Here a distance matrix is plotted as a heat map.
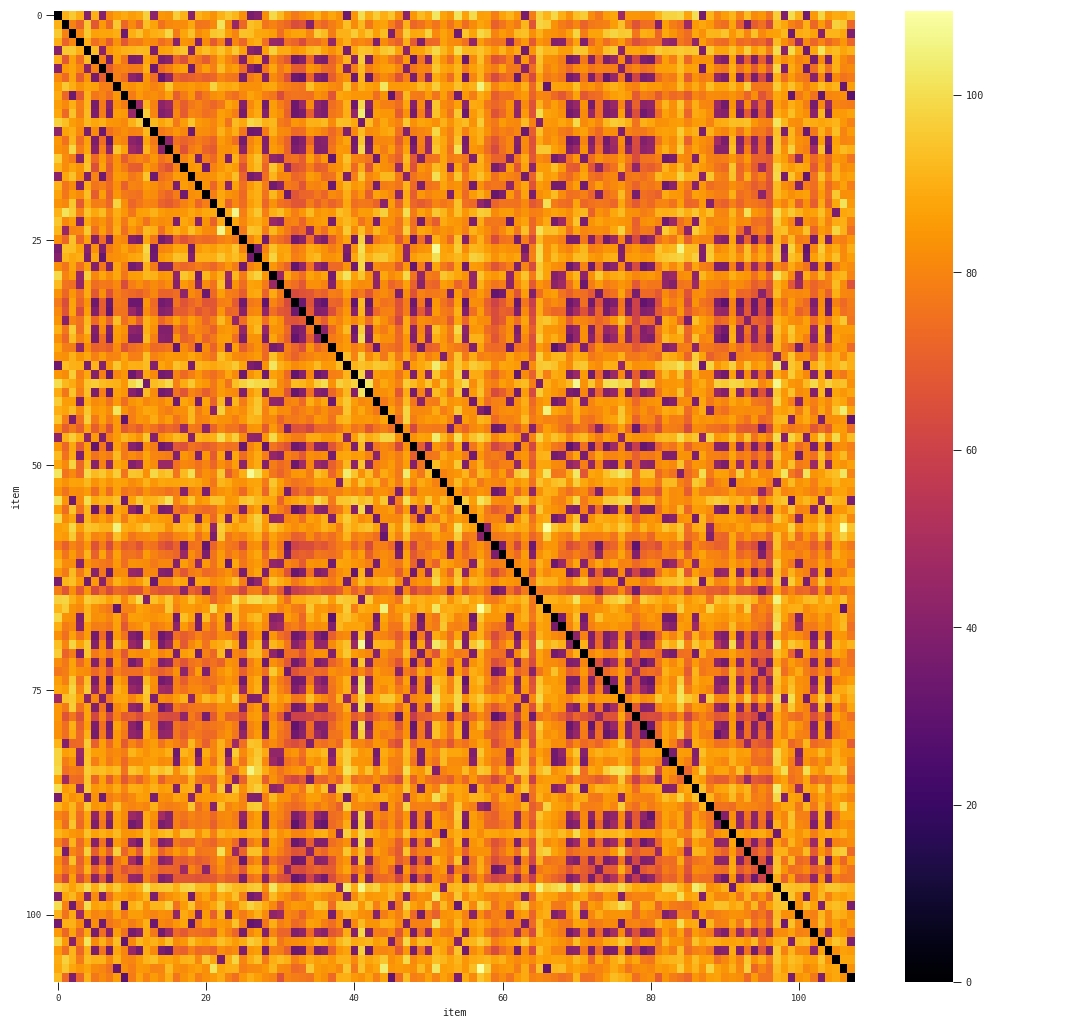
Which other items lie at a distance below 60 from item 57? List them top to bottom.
21, 44, 58, 88
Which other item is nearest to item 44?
58
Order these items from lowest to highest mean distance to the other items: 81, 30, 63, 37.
37, 30, 81, 63
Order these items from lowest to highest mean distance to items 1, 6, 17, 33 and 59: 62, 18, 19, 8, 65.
62, 18, 19, 8, 65
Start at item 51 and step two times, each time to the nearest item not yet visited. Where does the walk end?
81
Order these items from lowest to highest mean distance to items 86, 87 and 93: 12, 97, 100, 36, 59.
100, 59, 36, 12, 97
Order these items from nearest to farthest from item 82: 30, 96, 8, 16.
16, 30, 96, 8
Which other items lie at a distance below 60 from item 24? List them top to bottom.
1, 34, 81, 85, 93
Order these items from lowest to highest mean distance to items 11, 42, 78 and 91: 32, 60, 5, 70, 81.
32, 5, 70, 60, 81
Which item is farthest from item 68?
97
